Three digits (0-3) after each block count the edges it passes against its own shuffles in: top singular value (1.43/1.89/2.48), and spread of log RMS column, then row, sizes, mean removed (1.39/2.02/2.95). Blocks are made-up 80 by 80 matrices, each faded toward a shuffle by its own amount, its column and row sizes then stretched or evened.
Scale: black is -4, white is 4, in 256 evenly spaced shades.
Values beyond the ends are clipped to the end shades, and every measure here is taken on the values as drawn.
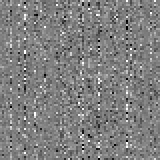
1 3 0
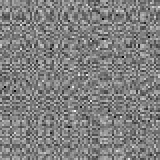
3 0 1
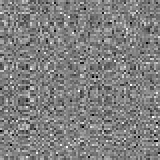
3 1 1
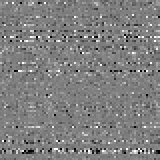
2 0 3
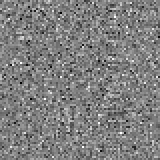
1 0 1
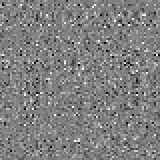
2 1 2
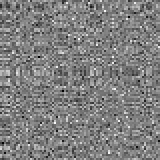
3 1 0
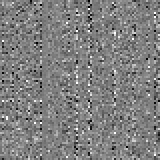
2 3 0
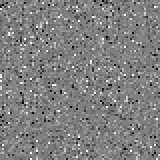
0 1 0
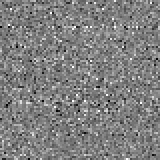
1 0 1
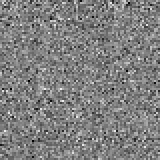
0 0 2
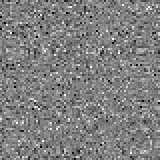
2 0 1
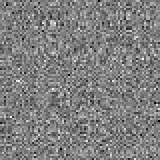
3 0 0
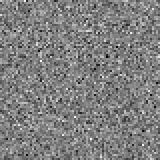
1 0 1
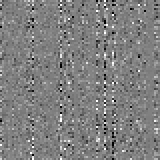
2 3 1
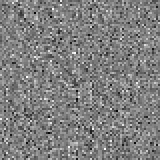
2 1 0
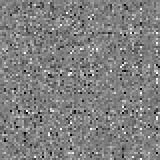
0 2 2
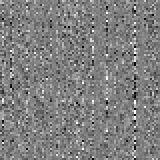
2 3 0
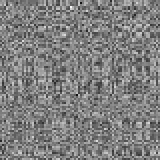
3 0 2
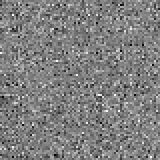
2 1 2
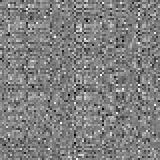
3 2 0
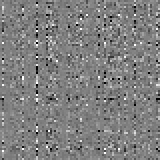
1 3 2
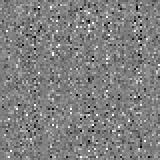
0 2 1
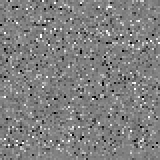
0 0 1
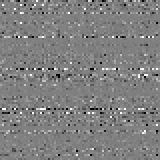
2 1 3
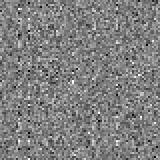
2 2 0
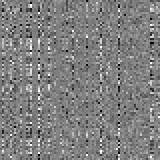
3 3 0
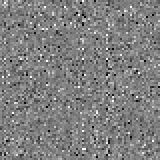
2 1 1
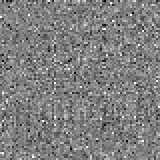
2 1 1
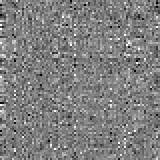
2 2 0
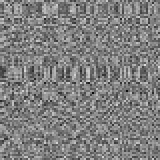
3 1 2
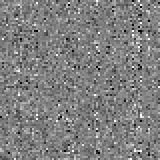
0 2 1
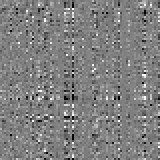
3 3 2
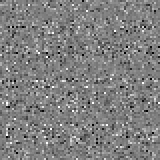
0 1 2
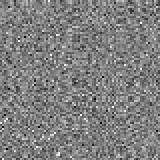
3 0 0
